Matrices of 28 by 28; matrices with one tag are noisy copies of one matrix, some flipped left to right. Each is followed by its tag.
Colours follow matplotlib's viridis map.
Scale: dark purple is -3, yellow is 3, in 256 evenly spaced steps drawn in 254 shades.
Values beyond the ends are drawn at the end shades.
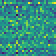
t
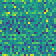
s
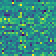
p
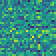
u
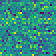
p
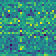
p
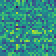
u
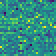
p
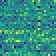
u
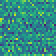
s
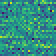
t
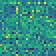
t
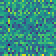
s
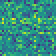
p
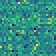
p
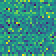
s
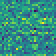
p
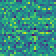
p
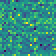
p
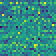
t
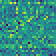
t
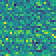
u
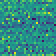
s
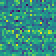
u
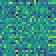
t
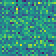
t
